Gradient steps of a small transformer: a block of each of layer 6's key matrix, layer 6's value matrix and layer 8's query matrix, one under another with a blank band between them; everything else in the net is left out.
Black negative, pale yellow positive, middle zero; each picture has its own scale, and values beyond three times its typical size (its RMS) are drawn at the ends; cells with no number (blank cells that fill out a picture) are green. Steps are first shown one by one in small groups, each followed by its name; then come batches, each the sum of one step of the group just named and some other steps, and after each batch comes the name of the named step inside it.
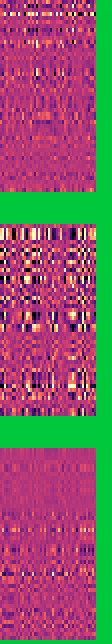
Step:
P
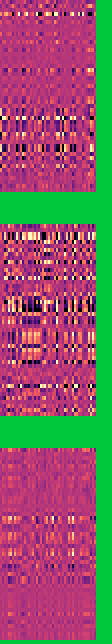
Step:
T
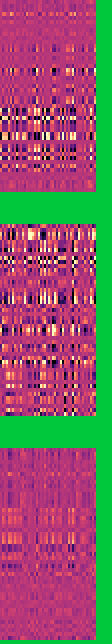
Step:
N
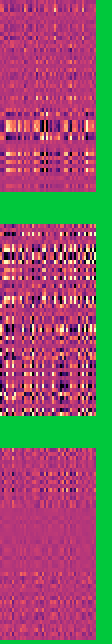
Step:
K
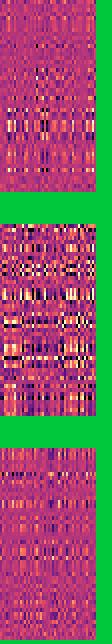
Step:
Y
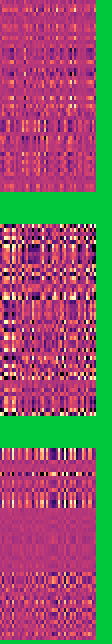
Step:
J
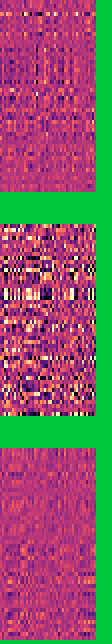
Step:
Y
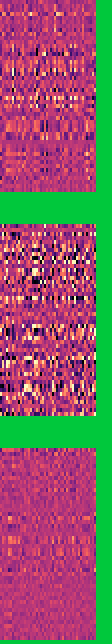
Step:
K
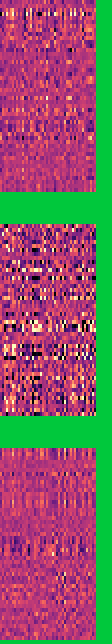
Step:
J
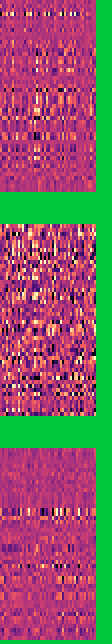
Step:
N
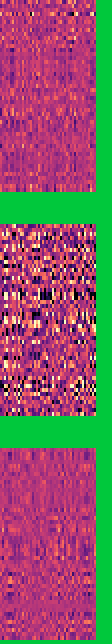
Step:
P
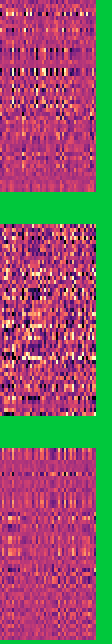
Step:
J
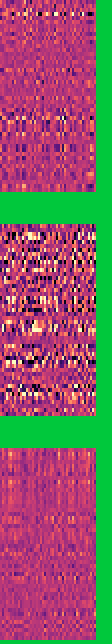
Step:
T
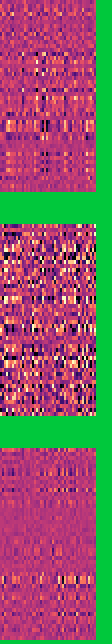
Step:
K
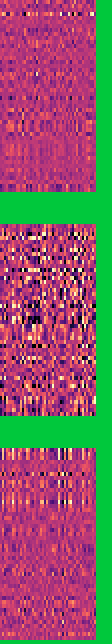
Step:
P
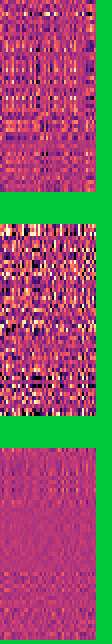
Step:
K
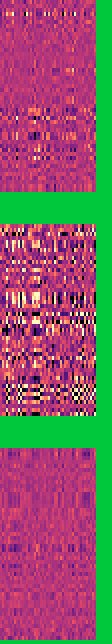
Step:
N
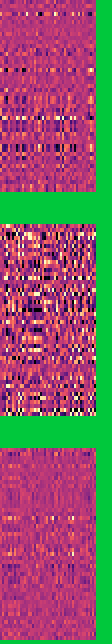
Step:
T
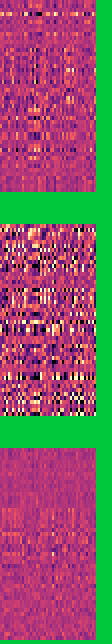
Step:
N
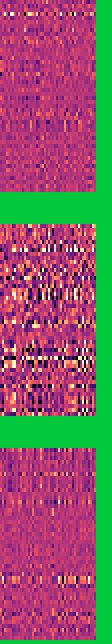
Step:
P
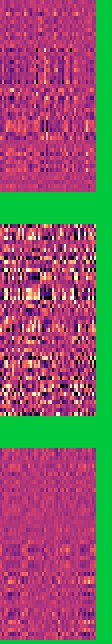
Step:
K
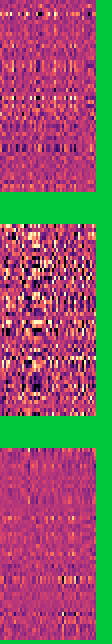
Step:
T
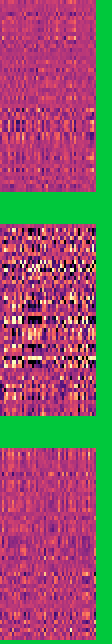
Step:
Y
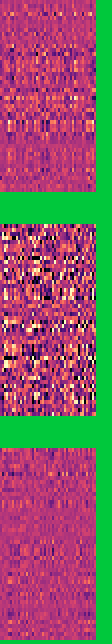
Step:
Y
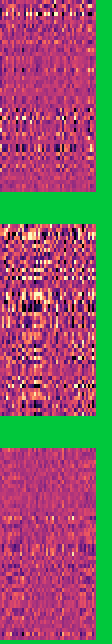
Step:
T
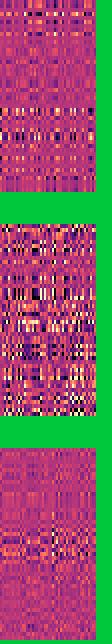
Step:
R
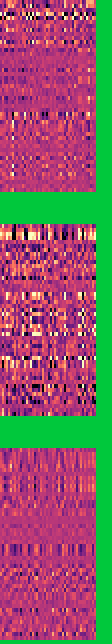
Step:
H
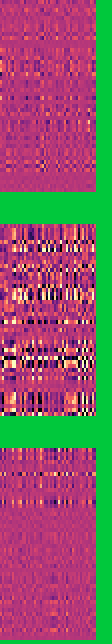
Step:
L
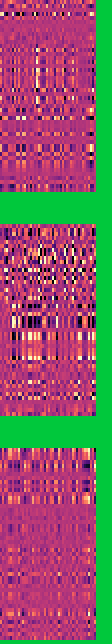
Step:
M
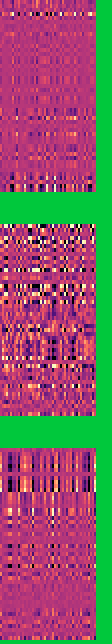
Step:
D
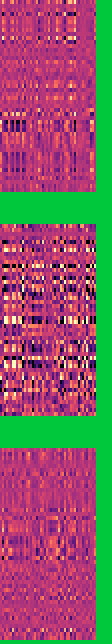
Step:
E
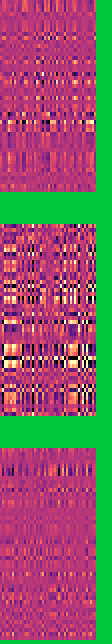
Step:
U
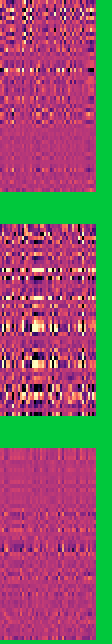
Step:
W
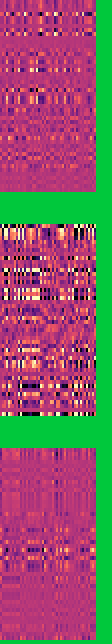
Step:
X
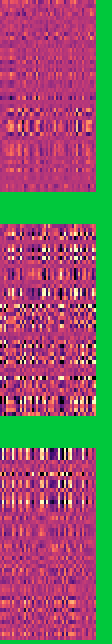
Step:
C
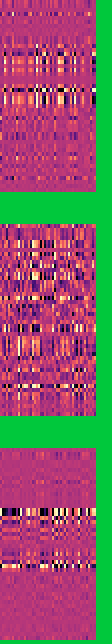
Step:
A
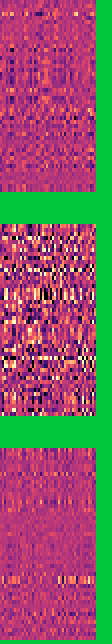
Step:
L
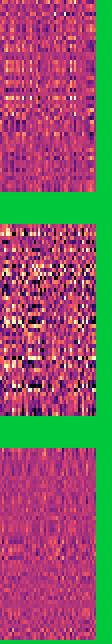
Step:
E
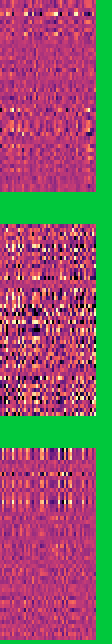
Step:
C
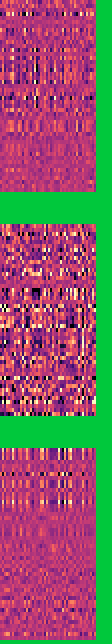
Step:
C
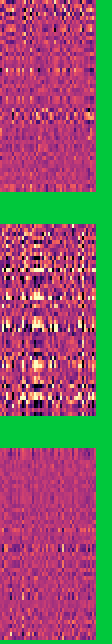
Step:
W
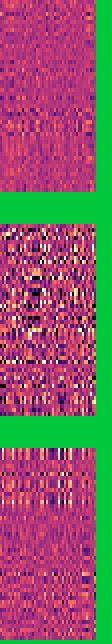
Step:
C
